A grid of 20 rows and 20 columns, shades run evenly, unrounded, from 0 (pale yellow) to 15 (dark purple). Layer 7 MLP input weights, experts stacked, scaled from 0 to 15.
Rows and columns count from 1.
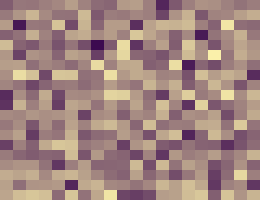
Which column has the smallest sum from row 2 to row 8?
10
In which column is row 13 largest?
3
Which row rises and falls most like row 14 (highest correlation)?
9
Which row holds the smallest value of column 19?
18
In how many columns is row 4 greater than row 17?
6
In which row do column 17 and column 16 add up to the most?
4
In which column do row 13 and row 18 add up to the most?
14
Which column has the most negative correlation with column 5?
20
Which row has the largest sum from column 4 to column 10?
5
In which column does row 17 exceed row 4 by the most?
12
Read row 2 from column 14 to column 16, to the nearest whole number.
6 4 10
